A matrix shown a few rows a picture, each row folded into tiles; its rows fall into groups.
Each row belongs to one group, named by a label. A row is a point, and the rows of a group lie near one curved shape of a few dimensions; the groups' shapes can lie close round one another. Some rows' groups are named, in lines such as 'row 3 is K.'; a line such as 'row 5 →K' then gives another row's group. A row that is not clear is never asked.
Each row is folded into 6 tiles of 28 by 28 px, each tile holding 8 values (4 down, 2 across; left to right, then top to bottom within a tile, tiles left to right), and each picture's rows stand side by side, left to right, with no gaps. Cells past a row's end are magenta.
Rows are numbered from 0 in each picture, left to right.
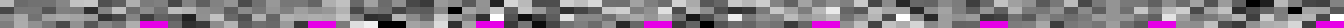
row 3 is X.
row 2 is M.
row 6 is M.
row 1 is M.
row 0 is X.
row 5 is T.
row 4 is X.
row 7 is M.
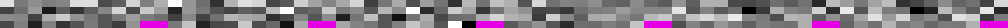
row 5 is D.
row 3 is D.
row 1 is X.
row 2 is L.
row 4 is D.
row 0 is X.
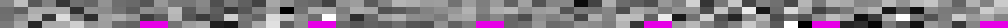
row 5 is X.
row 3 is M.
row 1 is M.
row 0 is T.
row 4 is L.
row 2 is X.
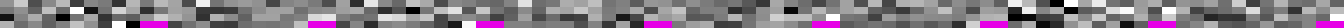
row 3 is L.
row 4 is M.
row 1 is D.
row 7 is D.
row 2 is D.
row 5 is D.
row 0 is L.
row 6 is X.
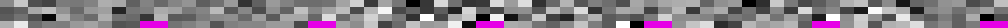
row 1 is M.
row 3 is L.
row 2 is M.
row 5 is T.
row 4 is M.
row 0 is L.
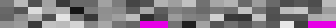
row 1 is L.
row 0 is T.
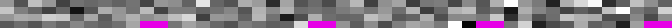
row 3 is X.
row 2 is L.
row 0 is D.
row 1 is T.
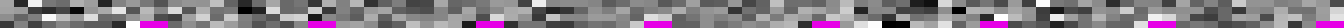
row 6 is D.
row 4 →M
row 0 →D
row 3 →D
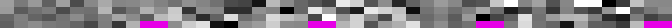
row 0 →D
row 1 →M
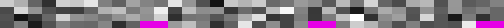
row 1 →X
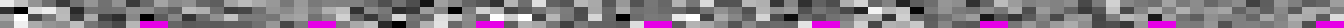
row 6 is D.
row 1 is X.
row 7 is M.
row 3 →T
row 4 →T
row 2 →M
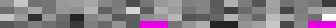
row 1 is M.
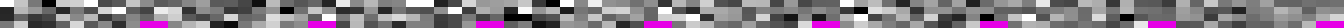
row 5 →T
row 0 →X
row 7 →D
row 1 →M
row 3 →X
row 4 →T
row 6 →T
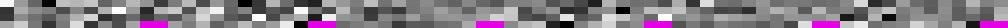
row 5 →L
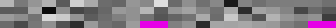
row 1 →T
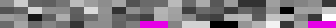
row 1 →M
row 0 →L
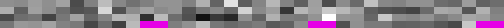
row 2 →D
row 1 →D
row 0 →D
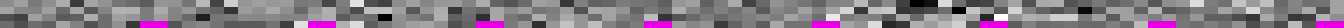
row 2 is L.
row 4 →M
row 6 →D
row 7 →L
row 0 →M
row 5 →M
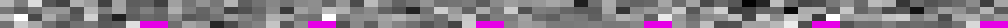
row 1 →M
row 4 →M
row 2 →D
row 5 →D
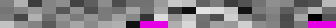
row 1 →T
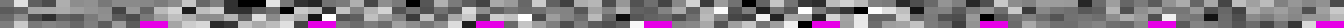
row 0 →L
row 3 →T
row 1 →M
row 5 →T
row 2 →M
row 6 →D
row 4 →M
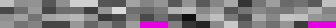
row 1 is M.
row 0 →X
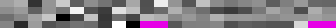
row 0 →L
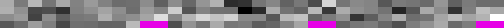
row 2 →M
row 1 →D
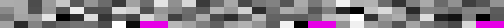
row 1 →L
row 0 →L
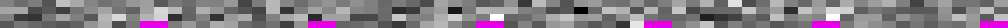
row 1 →D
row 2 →M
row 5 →D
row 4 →D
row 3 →D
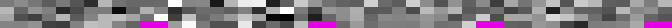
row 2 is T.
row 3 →X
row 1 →X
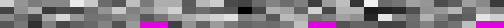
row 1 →D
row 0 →X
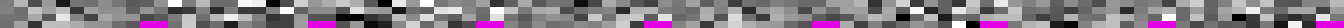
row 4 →T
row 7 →L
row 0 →T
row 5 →L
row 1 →X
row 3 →M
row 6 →M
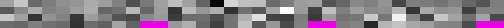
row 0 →L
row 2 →T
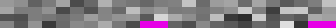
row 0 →M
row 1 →L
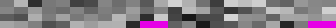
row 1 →X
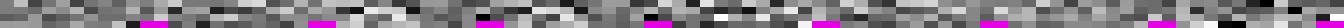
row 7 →M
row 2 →T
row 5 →X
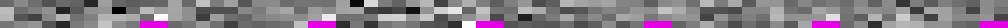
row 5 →T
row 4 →D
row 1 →D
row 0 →M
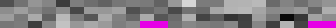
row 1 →L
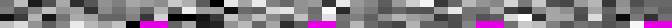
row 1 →X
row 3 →T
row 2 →X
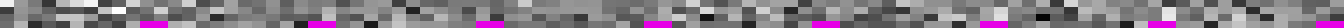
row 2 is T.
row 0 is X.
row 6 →D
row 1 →L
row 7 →T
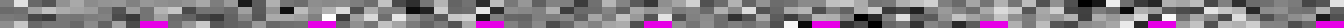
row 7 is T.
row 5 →X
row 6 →M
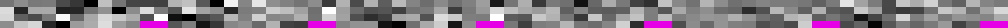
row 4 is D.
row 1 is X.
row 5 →X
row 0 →M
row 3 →M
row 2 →M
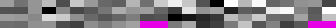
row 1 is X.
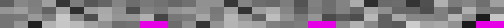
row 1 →T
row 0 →T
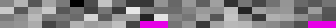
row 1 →T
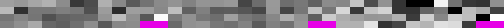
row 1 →D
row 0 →D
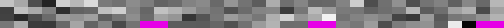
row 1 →M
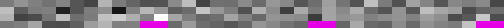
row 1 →L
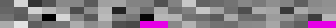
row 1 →L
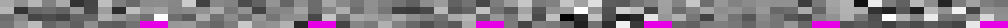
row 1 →L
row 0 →D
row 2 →D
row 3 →L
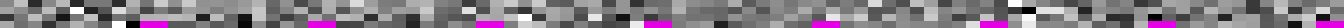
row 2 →L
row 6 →T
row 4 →M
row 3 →T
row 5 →T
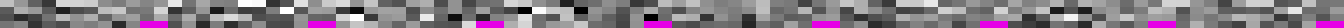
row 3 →T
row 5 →X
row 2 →T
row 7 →X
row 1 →X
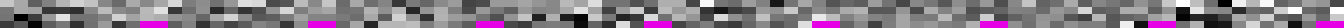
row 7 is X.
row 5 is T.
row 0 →X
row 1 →X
